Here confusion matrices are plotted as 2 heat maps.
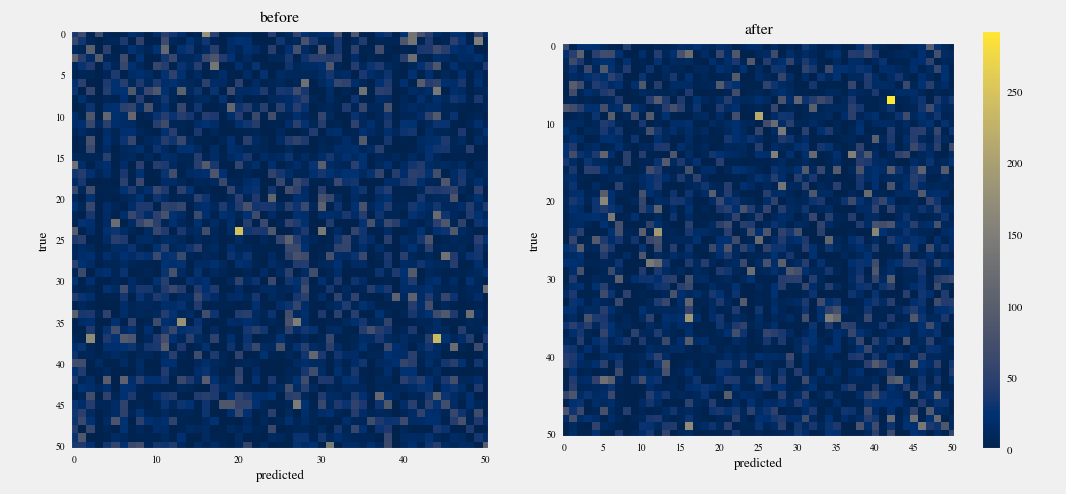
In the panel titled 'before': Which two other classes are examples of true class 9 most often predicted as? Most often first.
19, 38
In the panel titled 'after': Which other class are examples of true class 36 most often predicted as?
47
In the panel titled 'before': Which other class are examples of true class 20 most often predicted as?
24
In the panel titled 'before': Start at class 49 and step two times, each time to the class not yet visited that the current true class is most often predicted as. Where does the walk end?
41
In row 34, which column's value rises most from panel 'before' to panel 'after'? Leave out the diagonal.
35
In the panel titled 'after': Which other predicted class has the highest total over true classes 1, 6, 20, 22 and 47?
5
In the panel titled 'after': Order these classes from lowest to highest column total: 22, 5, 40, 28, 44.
44, 22, 28, 40, 5
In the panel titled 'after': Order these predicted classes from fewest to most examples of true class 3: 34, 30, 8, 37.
30, 37, 8, 34
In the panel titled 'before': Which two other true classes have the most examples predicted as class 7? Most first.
10, 37
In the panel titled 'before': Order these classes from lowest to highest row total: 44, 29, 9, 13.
29, 13, 9, 44
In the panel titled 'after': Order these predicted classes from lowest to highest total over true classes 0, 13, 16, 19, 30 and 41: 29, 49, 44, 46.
44, 29, 49, 46
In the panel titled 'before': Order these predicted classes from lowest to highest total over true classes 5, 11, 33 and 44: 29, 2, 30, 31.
29, 31, 30, 2
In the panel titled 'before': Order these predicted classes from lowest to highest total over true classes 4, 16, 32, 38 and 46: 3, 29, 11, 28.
3, 29, 28, 11
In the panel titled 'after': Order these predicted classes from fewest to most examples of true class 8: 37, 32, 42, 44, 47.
44, 42, 37, 47, 32
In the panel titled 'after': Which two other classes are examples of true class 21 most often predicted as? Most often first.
12, 23
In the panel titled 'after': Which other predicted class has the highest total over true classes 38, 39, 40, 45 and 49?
16
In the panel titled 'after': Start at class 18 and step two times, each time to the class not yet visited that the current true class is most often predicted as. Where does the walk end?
11
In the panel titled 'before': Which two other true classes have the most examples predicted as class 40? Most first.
1, 47
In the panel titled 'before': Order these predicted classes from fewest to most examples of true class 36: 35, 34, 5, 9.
34, 9, 35, 5
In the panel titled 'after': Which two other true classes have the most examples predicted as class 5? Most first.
20, 43
